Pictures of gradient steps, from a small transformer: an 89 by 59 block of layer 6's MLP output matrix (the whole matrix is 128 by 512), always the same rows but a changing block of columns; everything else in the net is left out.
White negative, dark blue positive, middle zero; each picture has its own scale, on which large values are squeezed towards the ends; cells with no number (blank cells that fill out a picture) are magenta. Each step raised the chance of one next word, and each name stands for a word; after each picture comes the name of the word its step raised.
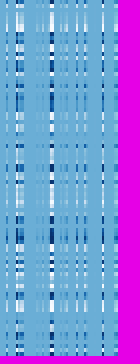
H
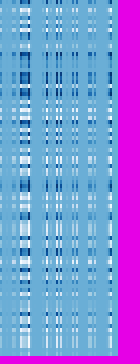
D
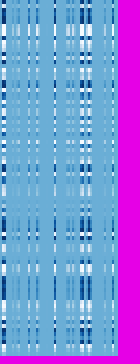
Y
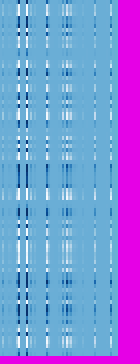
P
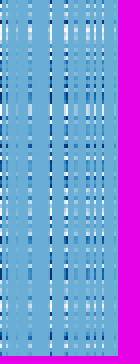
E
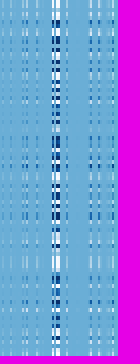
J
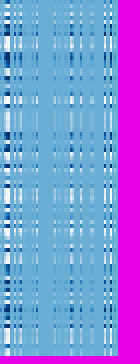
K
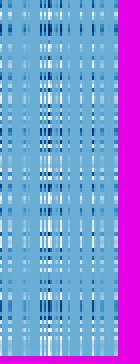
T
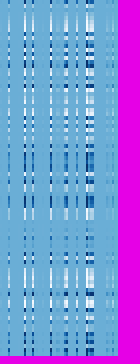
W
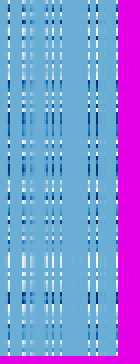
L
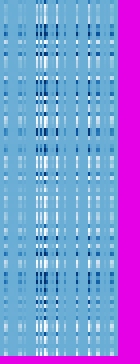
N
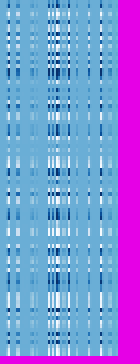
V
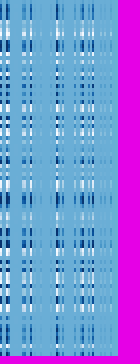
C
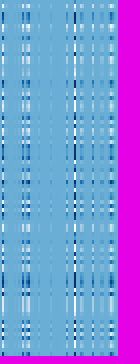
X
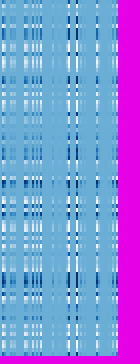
X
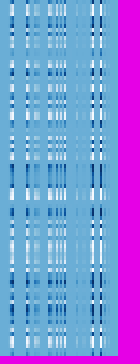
P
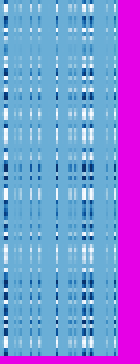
P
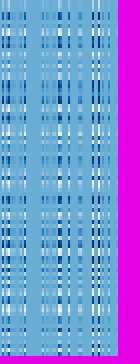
C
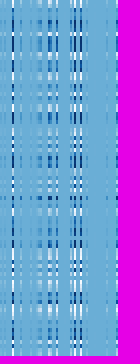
C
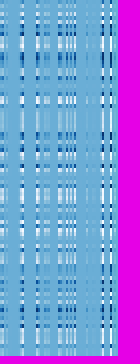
K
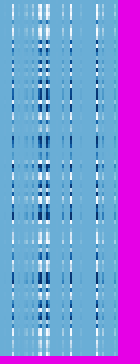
J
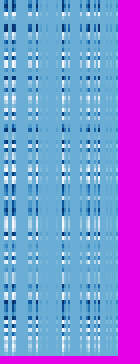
T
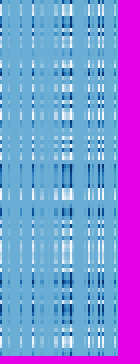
P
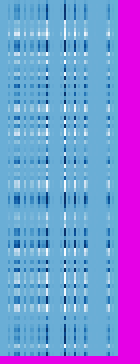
C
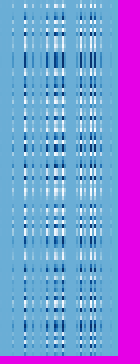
K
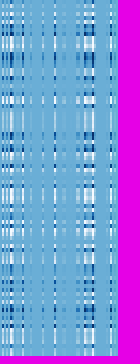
K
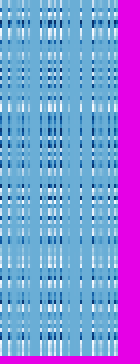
E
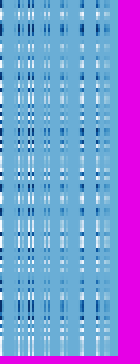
T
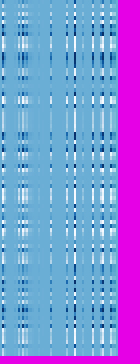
K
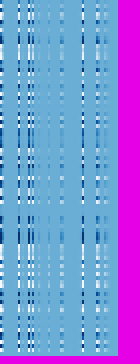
H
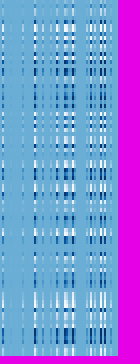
V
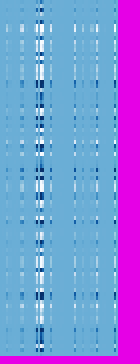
L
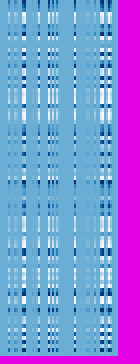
W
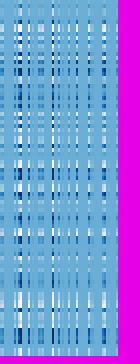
V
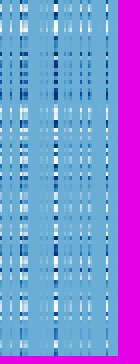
D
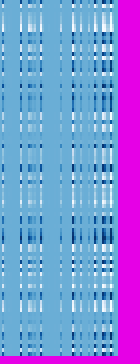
H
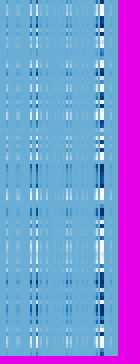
P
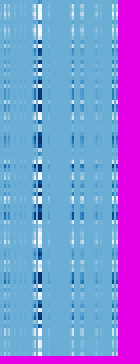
J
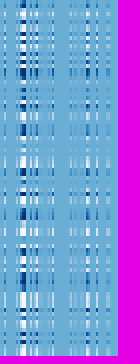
V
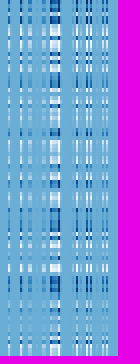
Y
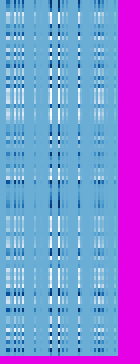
W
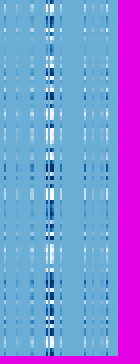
P
